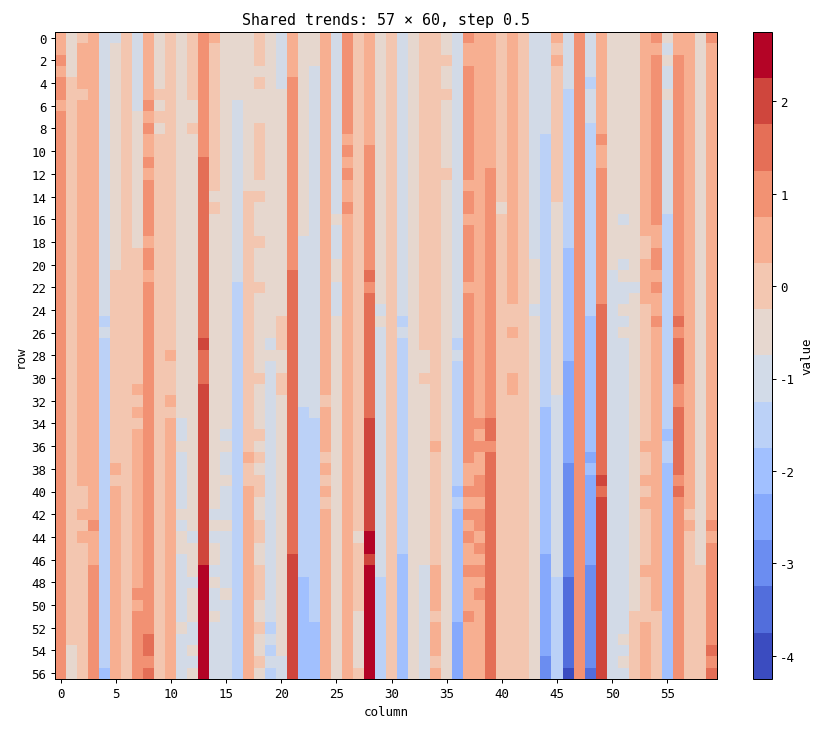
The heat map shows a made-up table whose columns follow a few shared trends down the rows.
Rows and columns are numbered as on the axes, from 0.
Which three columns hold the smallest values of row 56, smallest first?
46, 48, 44
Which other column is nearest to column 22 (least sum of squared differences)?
23
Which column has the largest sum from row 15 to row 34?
13
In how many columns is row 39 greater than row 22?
9
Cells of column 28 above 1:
35
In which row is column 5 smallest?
0
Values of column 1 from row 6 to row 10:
0 0 0 0 0
